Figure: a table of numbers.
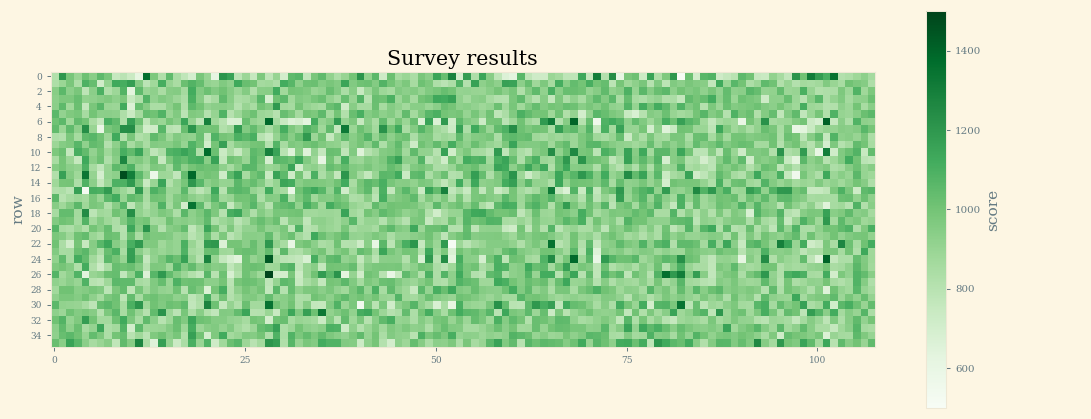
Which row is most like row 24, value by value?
6
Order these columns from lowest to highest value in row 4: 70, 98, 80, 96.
96, 70, 80, 98
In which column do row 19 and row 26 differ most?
28
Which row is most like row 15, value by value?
22
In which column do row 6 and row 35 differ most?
71
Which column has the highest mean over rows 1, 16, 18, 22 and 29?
10
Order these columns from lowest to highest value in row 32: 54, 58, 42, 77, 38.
54, 42, 77, 38, 58
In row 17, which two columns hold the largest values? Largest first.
18, 67
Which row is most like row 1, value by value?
14
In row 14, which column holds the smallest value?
80
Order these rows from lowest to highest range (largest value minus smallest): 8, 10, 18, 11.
8, 18, 11, 10
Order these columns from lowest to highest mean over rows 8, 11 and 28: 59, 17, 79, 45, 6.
17, 79, 6, 45, 59
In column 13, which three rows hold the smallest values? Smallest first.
13, 35, 7
